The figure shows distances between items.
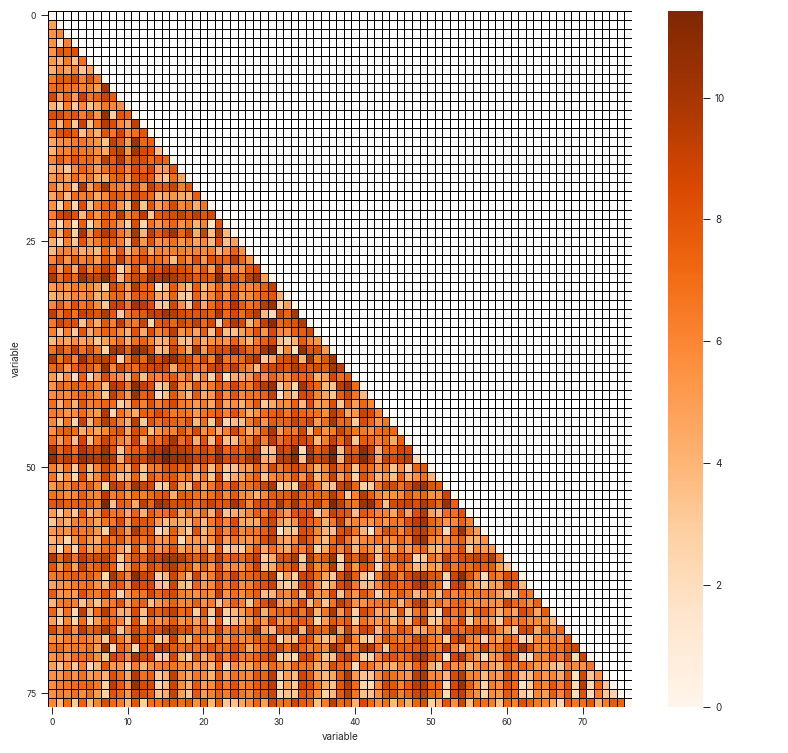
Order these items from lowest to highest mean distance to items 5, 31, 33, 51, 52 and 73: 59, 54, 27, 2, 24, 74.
59, 74, 2, 24, 27, 54
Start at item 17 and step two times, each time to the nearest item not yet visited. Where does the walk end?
2
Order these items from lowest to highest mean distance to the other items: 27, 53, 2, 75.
75, 2, 53, 27
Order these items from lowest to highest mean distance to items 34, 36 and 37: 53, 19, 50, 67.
67, 50, 53, 19
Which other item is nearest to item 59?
1
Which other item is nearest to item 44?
8
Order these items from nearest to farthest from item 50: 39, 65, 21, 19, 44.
21, 19, 65, 44, 39
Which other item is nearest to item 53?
39
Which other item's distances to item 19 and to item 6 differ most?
4
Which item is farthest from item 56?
49
